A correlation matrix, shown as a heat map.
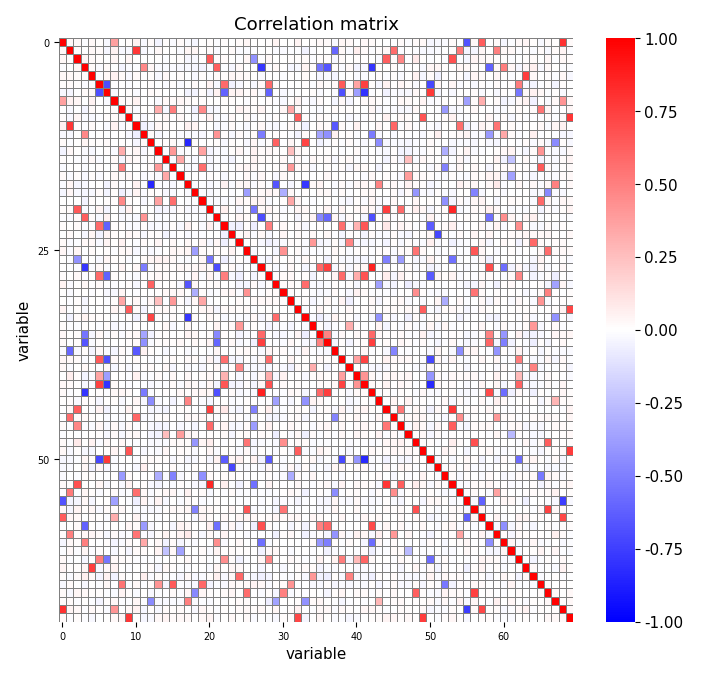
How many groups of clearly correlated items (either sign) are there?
13
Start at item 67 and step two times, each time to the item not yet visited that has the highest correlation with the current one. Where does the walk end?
43
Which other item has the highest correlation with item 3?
21
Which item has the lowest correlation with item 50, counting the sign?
41
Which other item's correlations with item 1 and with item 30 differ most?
10
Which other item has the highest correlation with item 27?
42
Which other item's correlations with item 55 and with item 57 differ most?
68
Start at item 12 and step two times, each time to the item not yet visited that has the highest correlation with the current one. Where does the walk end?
29
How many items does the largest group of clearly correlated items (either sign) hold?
9
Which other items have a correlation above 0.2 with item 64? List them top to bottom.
24, 34, 39
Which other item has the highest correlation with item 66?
56
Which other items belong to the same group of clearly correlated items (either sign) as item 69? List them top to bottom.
9, 32, 49
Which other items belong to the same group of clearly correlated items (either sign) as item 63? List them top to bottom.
4
